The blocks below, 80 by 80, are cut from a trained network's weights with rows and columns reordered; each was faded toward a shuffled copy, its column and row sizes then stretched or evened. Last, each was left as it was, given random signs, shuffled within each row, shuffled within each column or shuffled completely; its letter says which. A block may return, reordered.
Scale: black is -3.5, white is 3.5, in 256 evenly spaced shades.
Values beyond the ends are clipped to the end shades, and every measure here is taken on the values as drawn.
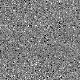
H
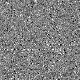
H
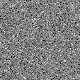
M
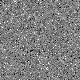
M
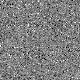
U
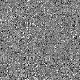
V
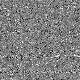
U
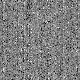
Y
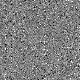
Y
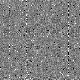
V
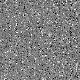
Y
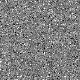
H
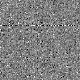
V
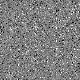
Y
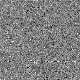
U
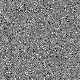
U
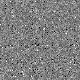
H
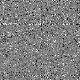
V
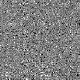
V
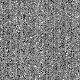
Y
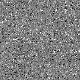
H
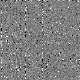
V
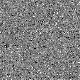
U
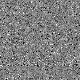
U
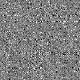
V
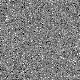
Y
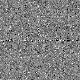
H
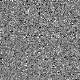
H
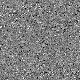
U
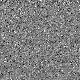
U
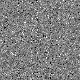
Y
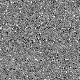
U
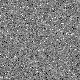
M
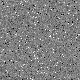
M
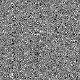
V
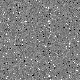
Y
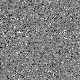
U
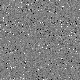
U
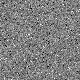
M
